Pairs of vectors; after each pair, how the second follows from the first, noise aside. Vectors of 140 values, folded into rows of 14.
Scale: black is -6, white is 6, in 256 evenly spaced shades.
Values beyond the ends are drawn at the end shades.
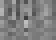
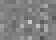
reversed, negated, partly zeroed.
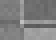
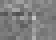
reversed, partly zeroed.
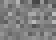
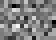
wrapped around, negated, scaled up.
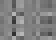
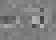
reversed, partly zeroed.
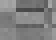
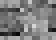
wrapped around, scaled up.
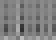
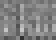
negated.
